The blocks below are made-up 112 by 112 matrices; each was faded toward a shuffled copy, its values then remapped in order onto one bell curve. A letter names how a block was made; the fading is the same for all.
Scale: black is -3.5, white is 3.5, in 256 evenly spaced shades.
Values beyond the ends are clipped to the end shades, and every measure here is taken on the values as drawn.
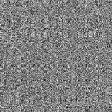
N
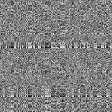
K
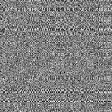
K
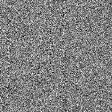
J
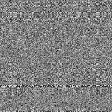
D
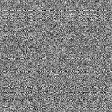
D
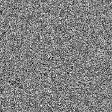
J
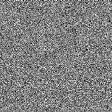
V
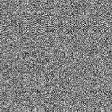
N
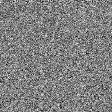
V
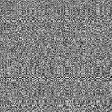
K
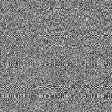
K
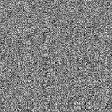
N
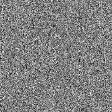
J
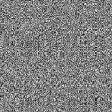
N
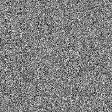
J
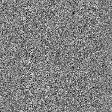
J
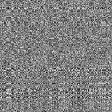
D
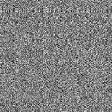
N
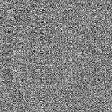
N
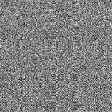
N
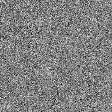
J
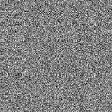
N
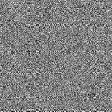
D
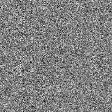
J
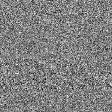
V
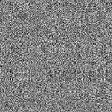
N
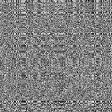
K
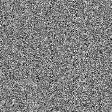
J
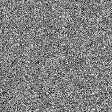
V
